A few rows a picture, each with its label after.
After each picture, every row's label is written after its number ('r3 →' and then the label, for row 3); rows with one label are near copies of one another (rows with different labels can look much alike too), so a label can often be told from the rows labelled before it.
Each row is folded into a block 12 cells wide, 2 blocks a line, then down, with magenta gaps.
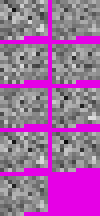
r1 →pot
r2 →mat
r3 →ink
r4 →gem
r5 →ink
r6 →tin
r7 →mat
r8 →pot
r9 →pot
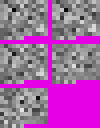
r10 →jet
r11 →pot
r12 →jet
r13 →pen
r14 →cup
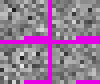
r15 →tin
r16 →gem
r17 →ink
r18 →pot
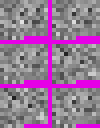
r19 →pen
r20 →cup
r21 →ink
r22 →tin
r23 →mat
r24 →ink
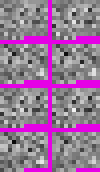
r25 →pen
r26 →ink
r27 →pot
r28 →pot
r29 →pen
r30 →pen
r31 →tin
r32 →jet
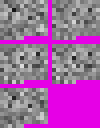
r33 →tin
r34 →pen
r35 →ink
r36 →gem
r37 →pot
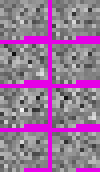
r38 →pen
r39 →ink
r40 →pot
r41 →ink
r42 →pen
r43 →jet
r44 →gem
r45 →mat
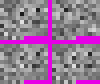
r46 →cup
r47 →tin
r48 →pen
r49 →ink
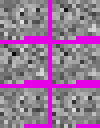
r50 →ink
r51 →mat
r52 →jet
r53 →tin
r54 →gem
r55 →ink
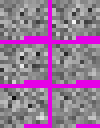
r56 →gem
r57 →pen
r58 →cup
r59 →pot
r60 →tin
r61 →jet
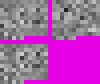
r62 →ink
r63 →tin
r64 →cup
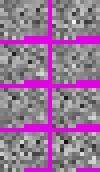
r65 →cup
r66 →pen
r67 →tin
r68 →pen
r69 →jet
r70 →tin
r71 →gem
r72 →pot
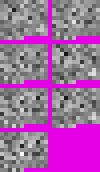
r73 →pot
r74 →pen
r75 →gem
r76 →pot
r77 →ink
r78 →pot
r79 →pen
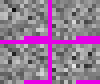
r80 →tin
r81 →pen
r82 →mat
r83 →pen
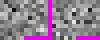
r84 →tin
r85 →ink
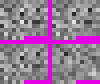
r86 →gem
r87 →cup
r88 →gem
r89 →mat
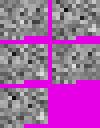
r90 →pen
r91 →tin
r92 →mat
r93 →pen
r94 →mat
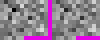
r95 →jet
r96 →jet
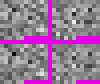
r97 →tin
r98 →ink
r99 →tin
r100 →gem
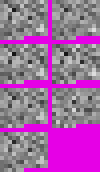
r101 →jet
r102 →tin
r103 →pot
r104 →mat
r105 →mat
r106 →gem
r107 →jet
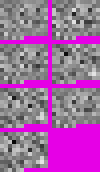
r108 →gem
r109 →gem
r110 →gem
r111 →mat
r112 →mat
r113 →ink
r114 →pot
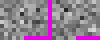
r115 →gem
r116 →tin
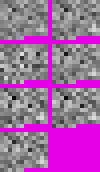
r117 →mat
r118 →mat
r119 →gem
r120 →tin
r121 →pot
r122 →tin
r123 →mat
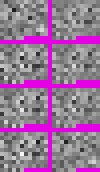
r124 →tin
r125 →ink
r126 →gem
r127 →pen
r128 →ink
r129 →gem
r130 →pen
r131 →tin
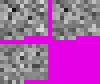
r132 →jet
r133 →pot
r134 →ink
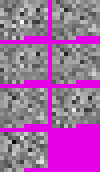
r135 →pen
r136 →tin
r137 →ink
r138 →mat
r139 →jet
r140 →pen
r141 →jet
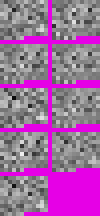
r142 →tin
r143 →ink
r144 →pen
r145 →ink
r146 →tin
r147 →pen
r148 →pen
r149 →mat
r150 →mat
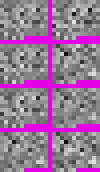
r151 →ink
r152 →cup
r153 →ink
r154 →jet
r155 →ink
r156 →jet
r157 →jet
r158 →pot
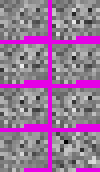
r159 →gem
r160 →gem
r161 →pen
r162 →gem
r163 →gem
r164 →ink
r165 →pen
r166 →pot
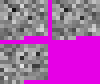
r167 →jet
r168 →pot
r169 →cup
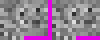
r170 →cup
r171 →ink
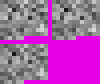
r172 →mat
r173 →pot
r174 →mat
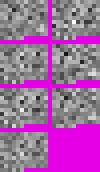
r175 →mat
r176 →pen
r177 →ink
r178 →tin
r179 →cup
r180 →jet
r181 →pen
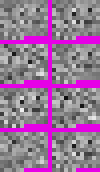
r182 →ink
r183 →gem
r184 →tin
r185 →cup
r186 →ink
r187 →tin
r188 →tin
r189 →gem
